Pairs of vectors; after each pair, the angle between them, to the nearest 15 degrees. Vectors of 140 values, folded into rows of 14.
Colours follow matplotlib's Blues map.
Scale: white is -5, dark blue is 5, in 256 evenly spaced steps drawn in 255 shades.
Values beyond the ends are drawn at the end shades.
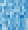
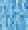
45 degrees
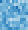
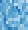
30 degrees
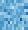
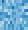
150 degrees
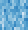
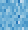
75 degrees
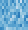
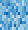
90 degrees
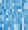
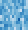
45 degrees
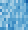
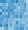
150 degrees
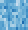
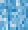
30 degrees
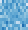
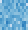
45 degrees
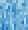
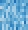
135 degrees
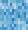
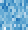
120 degrees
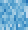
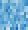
45 degrees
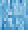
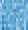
75 degrees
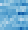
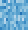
75 degrees
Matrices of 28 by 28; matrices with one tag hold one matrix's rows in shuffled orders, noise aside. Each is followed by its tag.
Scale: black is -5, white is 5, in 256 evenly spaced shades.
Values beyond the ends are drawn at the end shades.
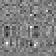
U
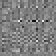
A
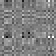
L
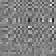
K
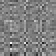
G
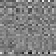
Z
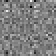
U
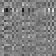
L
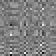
G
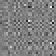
K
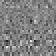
U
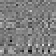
Z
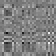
L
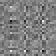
G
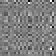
K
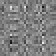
G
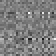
Z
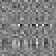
A
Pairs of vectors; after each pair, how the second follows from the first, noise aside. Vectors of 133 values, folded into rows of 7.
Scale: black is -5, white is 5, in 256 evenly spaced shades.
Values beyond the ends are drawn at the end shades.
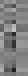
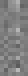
wrapped around, negated, shrunk.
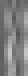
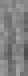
negated, shrunk.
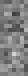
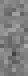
negated, shrunk.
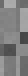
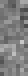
negated, partly zeroed.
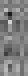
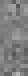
wrapped around, negated, shrunk.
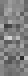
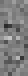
partly zeroed.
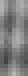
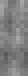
shrunk.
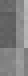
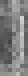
wrapped around.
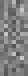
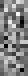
wrapped around, negated, scaled up.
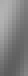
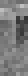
wrapped around, negated, partly zeroed.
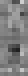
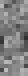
wrapped around.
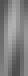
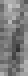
reversed, negated.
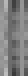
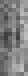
wrapped around.
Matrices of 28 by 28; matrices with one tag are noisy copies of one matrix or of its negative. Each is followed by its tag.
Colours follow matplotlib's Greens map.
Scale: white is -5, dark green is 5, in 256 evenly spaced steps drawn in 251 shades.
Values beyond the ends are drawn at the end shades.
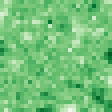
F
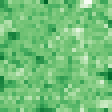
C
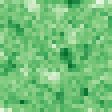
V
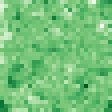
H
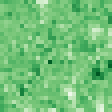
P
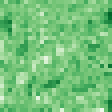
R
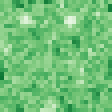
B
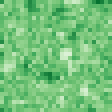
V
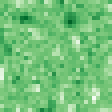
B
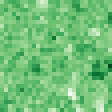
P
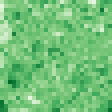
H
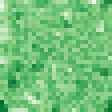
H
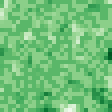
F
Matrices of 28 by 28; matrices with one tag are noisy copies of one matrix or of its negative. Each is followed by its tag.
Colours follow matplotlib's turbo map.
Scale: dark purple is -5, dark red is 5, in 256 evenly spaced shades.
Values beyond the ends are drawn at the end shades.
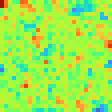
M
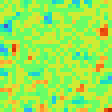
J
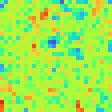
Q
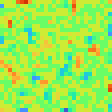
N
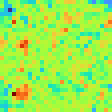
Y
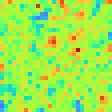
Q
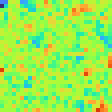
M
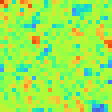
M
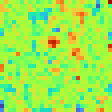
Q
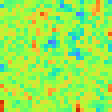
Q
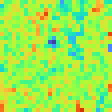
Q
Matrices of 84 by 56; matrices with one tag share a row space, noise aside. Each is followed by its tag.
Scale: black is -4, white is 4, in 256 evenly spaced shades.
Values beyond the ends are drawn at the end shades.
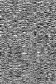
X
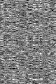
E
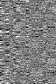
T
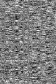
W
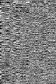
T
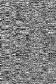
T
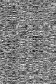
E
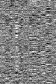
W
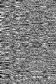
T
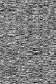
E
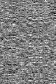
E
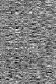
W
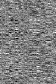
W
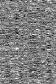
W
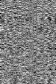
X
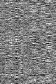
W
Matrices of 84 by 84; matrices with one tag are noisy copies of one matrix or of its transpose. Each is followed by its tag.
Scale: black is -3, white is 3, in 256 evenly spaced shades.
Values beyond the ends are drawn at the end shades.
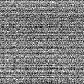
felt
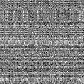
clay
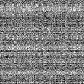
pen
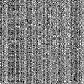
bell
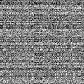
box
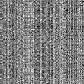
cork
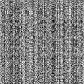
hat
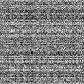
hat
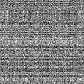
clay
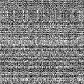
clay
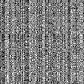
box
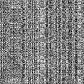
clay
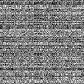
box
